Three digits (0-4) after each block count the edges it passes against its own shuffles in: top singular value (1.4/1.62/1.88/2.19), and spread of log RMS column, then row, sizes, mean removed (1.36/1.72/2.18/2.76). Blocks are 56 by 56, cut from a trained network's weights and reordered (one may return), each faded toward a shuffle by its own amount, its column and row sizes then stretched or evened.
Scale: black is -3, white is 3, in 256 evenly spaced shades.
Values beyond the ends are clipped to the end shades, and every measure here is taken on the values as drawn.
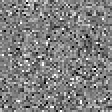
1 0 0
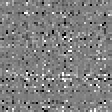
0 3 4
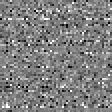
1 1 4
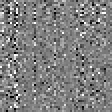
3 4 1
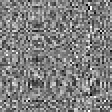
4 2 1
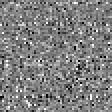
1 0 3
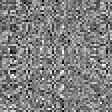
4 3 0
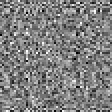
4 1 2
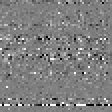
3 0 4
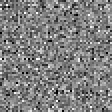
0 0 3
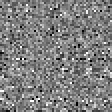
1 0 2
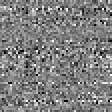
2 1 4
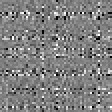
4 3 4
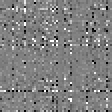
3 4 3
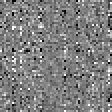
0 4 1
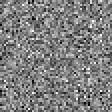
2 1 0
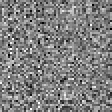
3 1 0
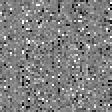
0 3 0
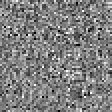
2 0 2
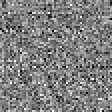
1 0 2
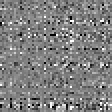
1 4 4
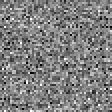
1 0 2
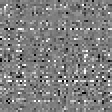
1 3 4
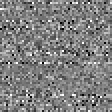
0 0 4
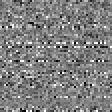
3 0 4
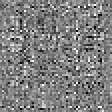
2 3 3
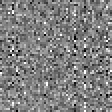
1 3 1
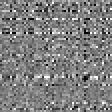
4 2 4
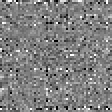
0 2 4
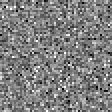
0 0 0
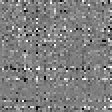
0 3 4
